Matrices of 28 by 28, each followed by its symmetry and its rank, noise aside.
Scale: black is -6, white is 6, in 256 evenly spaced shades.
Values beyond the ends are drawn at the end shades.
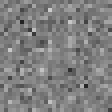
symmetric, rank four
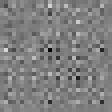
symmetric, rank two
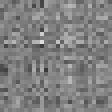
no symmetry, rank four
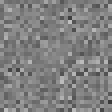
symmetric, rank four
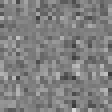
antisymmetric, rank four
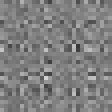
antisymmetric, rank two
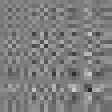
symmetric, rank two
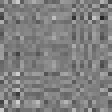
antisymmetric, rank two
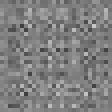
antisymmetric, rank four
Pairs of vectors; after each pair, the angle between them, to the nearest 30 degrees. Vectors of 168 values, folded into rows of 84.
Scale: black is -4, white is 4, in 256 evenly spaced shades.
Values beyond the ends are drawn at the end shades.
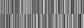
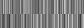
30 degrees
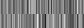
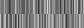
60 degrees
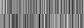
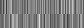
150 degrees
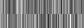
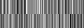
120 degrees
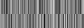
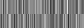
120 degrees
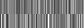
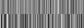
150 degrees
